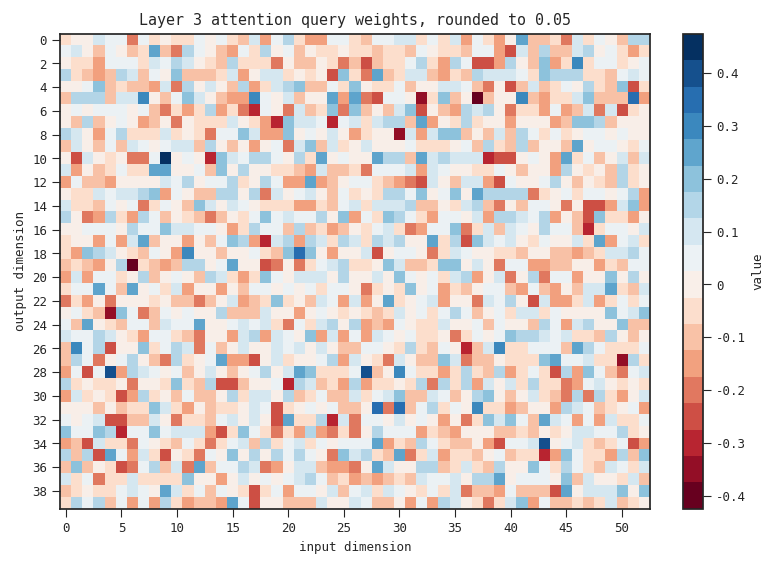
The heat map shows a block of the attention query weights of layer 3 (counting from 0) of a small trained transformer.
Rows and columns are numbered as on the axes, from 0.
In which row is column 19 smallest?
7
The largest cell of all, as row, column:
10, 9
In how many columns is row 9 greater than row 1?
29
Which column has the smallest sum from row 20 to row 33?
5
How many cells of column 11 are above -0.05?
22
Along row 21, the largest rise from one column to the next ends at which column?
6
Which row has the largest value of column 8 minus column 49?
11
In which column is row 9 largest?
46
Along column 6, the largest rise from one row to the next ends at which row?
20
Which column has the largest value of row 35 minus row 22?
4
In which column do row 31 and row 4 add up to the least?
40
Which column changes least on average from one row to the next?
33
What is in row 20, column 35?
0.1
